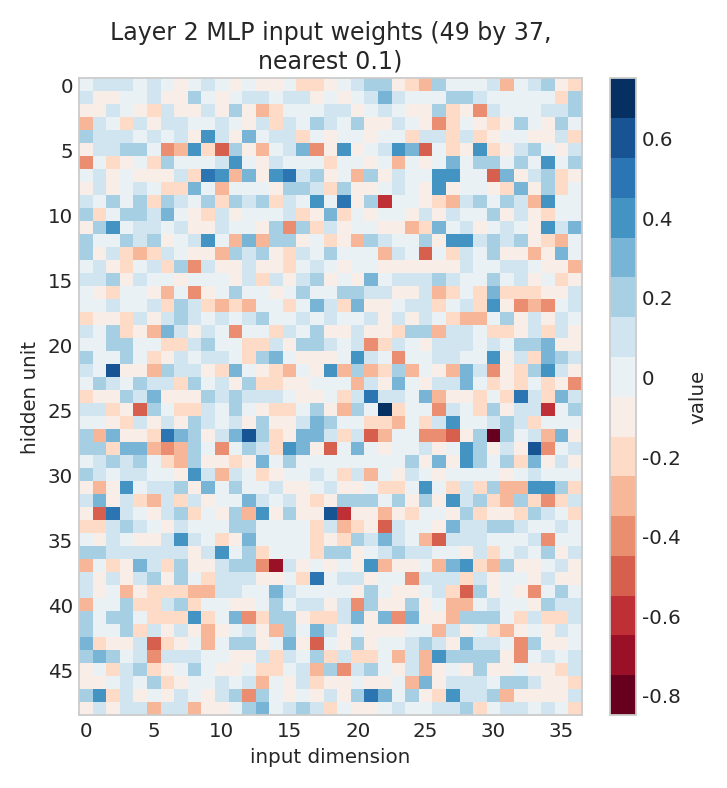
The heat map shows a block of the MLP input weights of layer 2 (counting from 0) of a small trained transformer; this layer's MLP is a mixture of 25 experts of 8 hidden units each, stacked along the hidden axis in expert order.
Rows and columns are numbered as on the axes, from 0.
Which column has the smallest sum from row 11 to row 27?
15
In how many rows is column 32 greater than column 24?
22
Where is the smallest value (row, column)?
27, 30
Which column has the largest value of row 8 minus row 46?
26
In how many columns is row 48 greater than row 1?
15
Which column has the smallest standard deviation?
16
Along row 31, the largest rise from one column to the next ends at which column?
33
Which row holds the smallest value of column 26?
35
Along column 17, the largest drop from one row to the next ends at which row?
43
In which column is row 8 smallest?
10
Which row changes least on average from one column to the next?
1
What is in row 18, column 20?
0
